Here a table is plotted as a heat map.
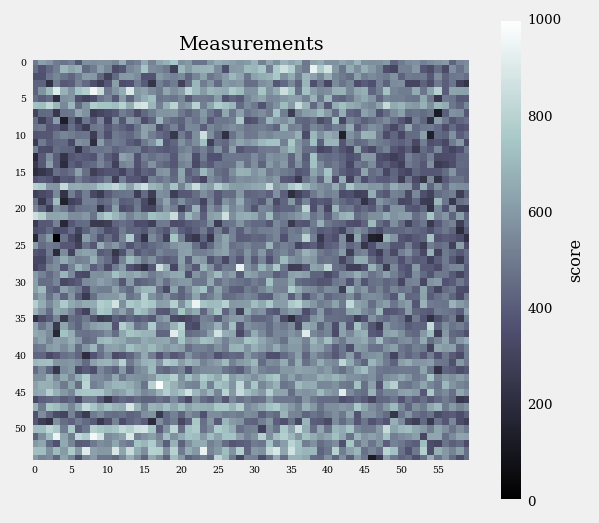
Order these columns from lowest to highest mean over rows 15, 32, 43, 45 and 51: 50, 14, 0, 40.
0, 14, 50, 40
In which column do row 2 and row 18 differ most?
35
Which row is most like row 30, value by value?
25
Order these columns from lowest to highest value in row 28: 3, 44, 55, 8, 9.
44, 55, 8, 9, 3
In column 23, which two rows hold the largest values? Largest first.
53, 10
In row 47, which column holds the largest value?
13
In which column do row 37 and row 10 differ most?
19
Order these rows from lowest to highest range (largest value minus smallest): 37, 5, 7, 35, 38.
38, 35, 5, 7, 37
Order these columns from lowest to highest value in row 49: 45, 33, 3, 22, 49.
33, 45, 3, 49, 22
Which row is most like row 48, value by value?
9
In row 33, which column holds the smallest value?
52
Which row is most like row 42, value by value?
5
